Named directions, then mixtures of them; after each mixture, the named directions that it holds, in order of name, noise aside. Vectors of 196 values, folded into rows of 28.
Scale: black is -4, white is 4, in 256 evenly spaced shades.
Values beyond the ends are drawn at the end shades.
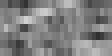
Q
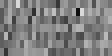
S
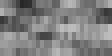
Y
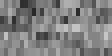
S, Y.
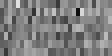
S.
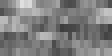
Y.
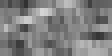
Q.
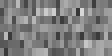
Q, S.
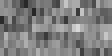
S, Y.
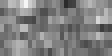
Q, Y.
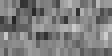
S, Y.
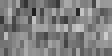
S, Y.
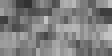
Y.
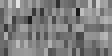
Q, S.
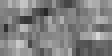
Q.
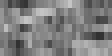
Q.
